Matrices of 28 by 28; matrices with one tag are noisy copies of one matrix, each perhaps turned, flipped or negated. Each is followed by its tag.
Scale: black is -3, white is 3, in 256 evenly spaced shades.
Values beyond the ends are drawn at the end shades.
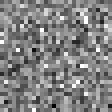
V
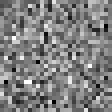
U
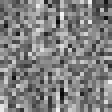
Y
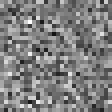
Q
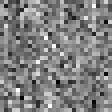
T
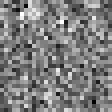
T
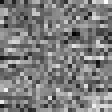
Y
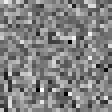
Q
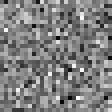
U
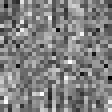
Y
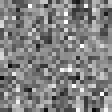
T
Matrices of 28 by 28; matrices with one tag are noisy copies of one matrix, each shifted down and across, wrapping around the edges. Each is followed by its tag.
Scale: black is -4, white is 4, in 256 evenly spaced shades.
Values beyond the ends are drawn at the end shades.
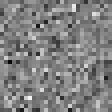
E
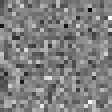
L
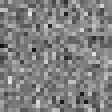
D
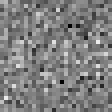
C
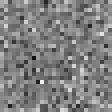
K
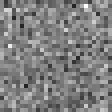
C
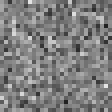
K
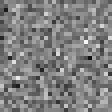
L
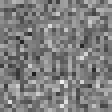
C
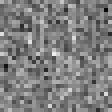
K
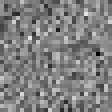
D
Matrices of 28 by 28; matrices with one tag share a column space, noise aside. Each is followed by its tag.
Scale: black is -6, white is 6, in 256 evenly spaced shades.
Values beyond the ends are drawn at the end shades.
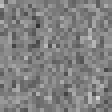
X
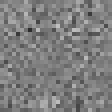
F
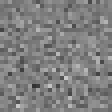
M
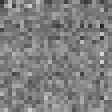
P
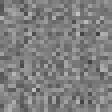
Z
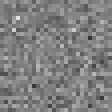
M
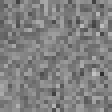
F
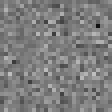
Z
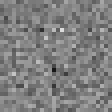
M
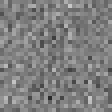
X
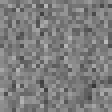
X
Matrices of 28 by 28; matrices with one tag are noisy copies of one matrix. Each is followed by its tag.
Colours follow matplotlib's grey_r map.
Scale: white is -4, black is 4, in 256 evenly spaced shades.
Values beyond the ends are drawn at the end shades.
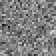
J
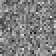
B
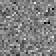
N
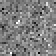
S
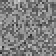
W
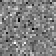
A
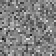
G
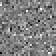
B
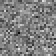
J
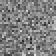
N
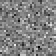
N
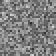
A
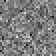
G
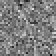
N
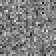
W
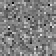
N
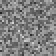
G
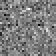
W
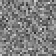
B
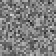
A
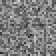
W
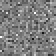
N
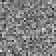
N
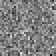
N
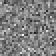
B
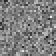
B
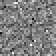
W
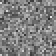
B
